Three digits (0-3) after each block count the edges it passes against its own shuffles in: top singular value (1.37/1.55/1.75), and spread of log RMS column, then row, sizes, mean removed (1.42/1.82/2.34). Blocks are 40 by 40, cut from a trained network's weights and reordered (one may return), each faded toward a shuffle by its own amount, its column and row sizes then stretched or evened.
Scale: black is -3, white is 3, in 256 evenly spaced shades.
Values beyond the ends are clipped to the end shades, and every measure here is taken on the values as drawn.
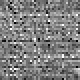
3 2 1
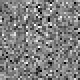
1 2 0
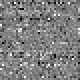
0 1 2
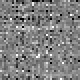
1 2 1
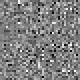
0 2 2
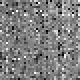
0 2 1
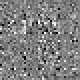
1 3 2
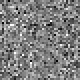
1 1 0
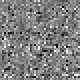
0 2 2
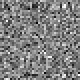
2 0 1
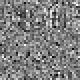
1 1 1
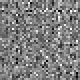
1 2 0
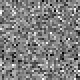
0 1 0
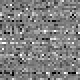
1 0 3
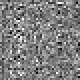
1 2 0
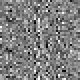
2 3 1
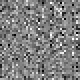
1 3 0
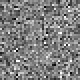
0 1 1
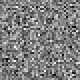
1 0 1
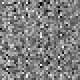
1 2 0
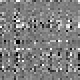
3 3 3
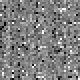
0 2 0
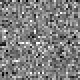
0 0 2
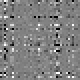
3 3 3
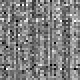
3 0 1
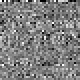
1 1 3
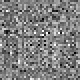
2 0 2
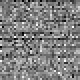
2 1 1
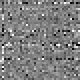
1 2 3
